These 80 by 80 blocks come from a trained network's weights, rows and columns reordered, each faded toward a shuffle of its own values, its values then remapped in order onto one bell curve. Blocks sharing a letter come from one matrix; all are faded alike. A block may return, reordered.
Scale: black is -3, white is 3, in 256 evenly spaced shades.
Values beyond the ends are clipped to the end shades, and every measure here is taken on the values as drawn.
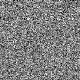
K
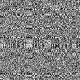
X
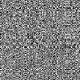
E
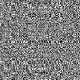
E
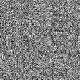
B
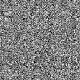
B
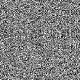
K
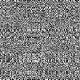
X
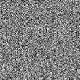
B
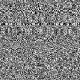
E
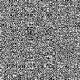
B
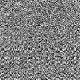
E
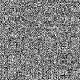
B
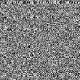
E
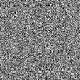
B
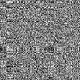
E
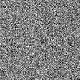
B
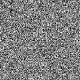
K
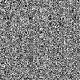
B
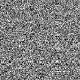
K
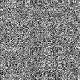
B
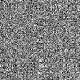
B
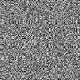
E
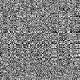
E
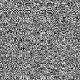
E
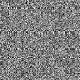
E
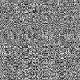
E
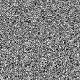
K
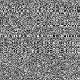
X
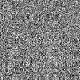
B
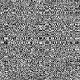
X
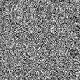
B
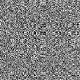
E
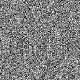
K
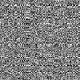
X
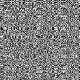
X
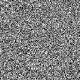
K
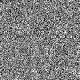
K
